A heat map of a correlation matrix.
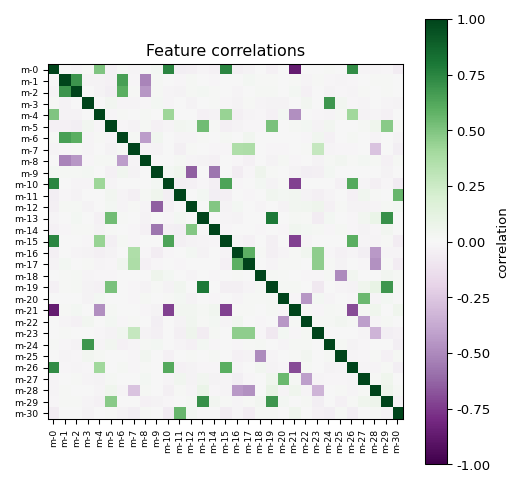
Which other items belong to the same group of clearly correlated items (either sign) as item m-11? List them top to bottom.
m-30
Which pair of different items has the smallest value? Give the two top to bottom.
m-0, m-21
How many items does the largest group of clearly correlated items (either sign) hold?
6
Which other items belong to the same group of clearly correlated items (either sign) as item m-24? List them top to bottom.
m-3
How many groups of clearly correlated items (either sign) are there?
9
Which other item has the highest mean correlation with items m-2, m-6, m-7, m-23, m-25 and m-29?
m-1
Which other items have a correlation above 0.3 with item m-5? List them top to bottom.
m-13, m-19, m-29
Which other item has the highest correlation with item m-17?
m-16
